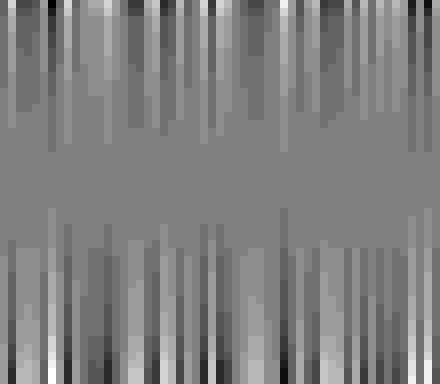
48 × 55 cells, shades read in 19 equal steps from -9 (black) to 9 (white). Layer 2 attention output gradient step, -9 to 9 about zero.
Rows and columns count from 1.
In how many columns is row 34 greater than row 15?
21
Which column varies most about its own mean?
7
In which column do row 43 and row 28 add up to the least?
36
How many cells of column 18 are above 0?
18
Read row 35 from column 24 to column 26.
1 0 -2
